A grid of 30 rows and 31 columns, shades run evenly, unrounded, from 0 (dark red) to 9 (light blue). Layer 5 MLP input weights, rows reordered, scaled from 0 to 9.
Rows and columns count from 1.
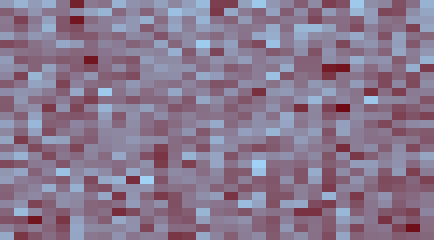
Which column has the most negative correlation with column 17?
19
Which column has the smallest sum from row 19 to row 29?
30
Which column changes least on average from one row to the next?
13
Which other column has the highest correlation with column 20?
3
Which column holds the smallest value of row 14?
25
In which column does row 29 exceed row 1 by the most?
6
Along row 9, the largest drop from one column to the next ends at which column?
31
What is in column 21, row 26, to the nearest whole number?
7
